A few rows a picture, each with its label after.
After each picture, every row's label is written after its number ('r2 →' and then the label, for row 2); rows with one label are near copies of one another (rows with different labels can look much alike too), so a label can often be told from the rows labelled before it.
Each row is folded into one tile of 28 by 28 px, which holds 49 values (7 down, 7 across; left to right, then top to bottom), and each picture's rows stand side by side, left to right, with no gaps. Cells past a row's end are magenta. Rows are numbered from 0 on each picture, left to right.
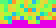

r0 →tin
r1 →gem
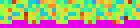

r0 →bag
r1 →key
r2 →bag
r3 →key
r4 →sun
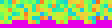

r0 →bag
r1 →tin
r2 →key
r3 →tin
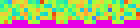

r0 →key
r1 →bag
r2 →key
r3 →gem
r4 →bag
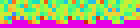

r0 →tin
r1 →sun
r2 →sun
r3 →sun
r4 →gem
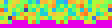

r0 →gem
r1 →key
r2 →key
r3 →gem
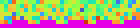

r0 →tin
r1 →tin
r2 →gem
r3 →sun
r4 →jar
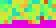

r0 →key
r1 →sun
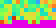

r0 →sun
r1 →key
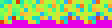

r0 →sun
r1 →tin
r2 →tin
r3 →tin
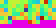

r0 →gem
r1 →sun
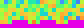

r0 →jar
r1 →key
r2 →jar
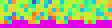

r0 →tin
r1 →jar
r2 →gem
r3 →key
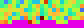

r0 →jar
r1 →sun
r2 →gem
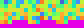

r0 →jar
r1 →tin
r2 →jar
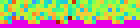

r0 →tin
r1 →jar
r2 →sun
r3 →gem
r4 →tin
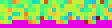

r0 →bag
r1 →sun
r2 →tin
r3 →sun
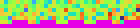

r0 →gem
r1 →jar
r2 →bag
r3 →bag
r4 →gem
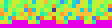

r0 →gem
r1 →gem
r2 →jar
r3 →gem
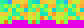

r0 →key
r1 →key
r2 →key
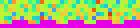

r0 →tin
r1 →tin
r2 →jar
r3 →bag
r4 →jar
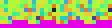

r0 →gem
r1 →gem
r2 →tin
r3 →gem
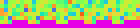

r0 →gem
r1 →gem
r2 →bag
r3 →jar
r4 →gem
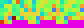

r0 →sun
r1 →gem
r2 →gem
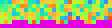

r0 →key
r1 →key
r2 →tin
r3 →jar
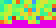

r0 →sun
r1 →gem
